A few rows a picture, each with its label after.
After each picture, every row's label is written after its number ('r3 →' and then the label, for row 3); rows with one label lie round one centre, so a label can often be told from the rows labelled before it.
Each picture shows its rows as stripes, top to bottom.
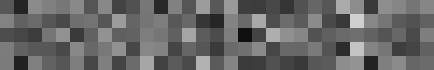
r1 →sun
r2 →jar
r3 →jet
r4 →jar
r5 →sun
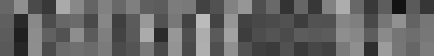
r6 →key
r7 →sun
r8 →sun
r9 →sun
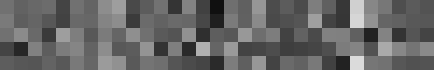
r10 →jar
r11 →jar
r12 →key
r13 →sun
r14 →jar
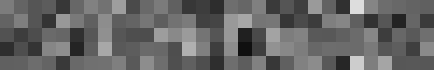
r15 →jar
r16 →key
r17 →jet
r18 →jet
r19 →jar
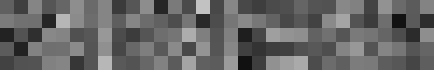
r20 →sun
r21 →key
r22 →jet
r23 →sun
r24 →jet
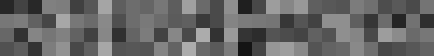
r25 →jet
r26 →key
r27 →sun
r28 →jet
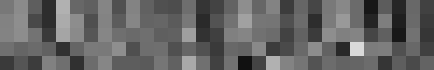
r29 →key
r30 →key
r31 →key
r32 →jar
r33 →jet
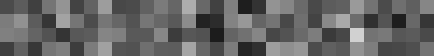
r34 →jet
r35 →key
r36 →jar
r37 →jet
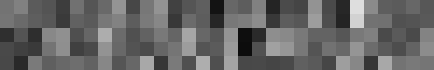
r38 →jar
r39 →jar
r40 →jet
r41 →jet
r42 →sun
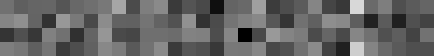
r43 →jar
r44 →key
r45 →jet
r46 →jar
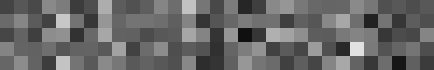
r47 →jet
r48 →key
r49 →jet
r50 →jar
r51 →key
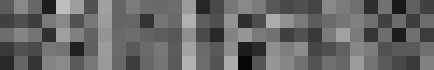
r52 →key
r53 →jet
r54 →key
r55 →jet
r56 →jet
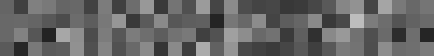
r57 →sun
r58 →jar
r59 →key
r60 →sun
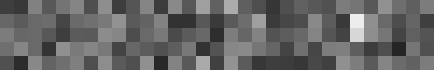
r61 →sun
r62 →jar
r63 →jar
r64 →key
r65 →sun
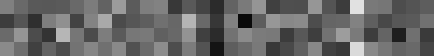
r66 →jar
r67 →jet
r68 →key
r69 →jar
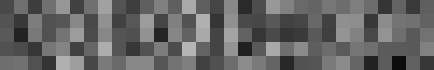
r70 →jet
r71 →sun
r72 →sun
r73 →jet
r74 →key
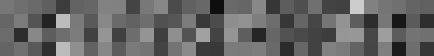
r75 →jar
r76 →key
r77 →sun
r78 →key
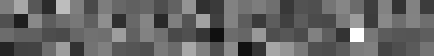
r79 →key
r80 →sun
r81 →jar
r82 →jet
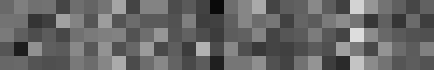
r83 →jar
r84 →key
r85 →jar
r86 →sun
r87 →jar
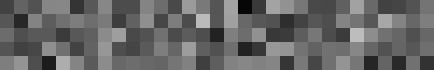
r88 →jet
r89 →sun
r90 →jar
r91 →jet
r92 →key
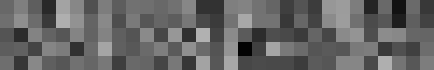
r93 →key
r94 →key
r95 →sun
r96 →jet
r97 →sun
